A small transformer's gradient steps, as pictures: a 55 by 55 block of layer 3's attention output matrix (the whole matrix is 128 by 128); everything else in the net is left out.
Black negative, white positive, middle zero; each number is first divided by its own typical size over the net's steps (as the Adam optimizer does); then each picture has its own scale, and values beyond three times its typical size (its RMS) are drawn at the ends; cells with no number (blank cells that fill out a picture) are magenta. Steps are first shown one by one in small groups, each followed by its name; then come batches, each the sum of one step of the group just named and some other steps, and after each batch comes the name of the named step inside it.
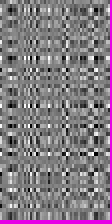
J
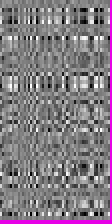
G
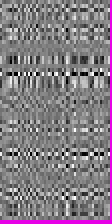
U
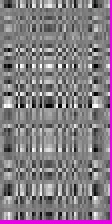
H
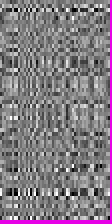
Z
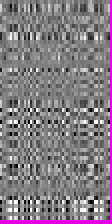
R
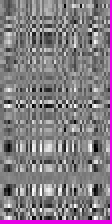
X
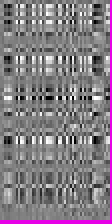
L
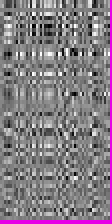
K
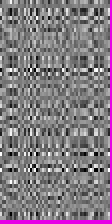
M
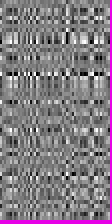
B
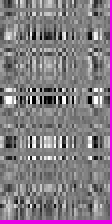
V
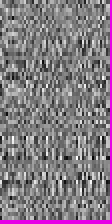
R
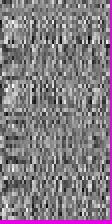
V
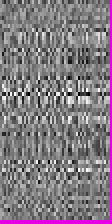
X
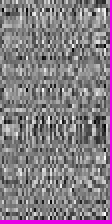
K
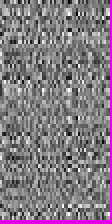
J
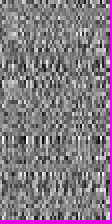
U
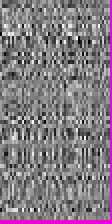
K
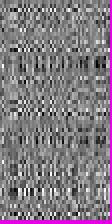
Z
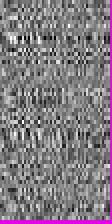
V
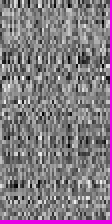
G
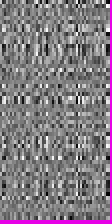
L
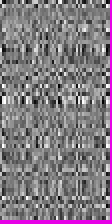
V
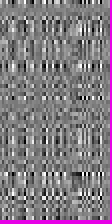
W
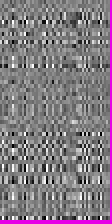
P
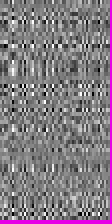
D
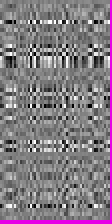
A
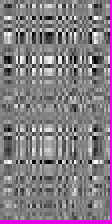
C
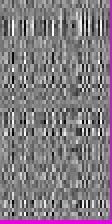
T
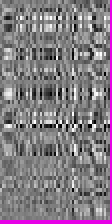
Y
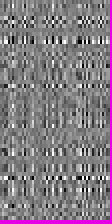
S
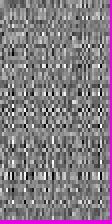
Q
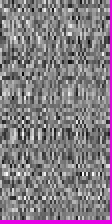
W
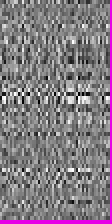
S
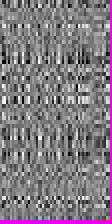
C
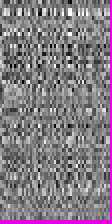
A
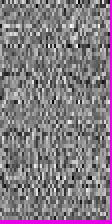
C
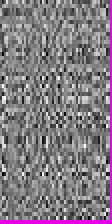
Y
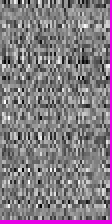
A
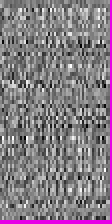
S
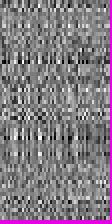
D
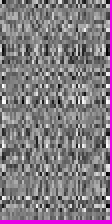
A
